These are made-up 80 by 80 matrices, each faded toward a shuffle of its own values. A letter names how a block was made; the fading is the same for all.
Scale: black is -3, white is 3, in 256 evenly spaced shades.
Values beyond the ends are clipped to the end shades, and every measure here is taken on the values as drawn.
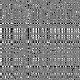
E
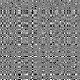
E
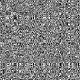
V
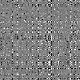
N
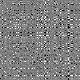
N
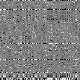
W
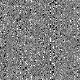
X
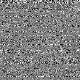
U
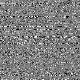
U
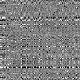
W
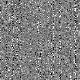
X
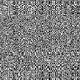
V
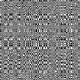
E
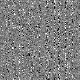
X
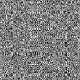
V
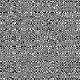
W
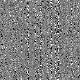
X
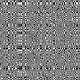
E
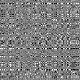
W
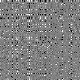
N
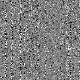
X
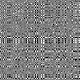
E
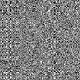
V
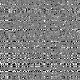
W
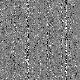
X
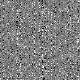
X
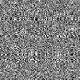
V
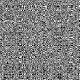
V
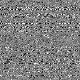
U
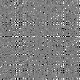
N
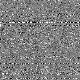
U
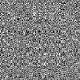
V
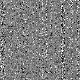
X
